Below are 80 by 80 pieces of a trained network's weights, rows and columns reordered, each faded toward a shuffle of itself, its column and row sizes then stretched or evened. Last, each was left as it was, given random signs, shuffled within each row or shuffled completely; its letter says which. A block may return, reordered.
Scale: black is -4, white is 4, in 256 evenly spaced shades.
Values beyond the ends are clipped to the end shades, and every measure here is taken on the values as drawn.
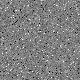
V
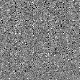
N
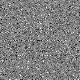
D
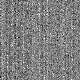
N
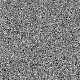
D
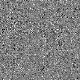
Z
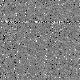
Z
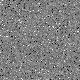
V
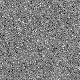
V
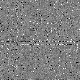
N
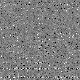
Z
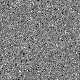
V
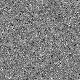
V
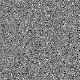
Z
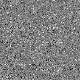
Z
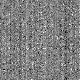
N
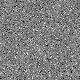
V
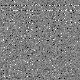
Z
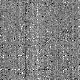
N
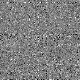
Z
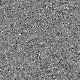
V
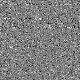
D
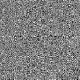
N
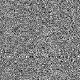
N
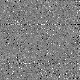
Z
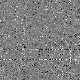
N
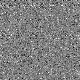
D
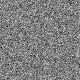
V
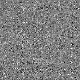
Z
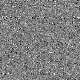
D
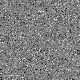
D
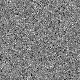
V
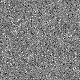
V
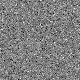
V
